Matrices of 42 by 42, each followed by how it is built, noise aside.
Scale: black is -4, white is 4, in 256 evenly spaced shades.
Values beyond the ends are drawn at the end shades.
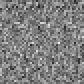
repeating columns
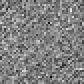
Hankel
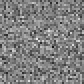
repeating columns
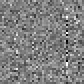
uneven columns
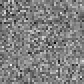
block diagonal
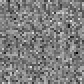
repeating columns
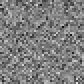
repeating columns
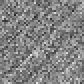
Hankel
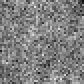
smooth
